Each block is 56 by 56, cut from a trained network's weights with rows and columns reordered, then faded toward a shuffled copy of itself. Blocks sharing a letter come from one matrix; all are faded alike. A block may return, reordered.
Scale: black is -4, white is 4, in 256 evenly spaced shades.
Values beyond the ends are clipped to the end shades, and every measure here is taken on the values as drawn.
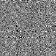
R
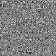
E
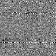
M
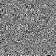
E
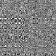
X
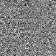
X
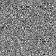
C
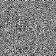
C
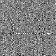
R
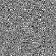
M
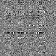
X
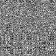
C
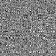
M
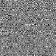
E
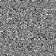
E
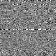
M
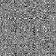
R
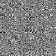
R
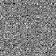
C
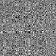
R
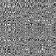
R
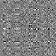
R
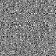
C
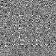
M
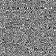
C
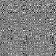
R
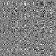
R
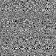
M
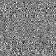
E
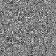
M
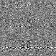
M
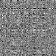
X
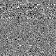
M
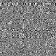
C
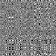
R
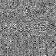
C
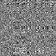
X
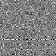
M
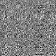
X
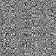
R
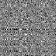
X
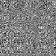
X
